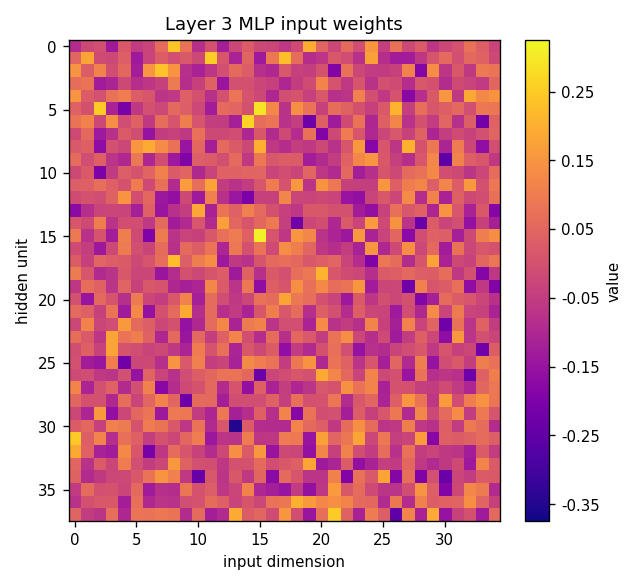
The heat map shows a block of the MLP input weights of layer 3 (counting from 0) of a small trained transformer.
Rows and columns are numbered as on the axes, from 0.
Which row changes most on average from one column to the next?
37
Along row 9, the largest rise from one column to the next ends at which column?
31
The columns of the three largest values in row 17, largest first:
8, 29, 11
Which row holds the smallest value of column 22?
34
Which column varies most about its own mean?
15
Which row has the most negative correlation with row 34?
13
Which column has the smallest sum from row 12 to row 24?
32
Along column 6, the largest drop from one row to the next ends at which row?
9
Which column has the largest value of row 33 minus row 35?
19
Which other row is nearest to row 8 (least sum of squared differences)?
10
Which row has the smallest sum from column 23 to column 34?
24
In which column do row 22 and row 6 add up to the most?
14
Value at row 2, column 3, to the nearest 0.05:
0
